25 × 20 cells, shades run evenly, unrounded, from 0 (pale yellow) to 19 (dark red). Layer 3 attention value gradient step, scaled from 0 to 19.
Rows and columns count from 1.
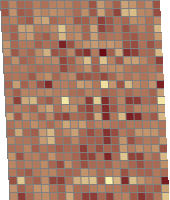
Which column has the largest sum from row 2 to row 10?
13
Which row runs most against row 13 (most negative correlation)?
8
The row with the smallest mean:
23
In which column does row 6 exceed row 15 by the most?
20
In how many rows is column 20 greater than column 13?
10
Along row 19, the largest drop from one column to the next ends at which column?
15
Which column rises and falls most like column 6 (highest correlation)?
5
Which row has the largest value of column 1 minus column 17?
2
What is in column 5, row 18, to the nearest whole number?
7
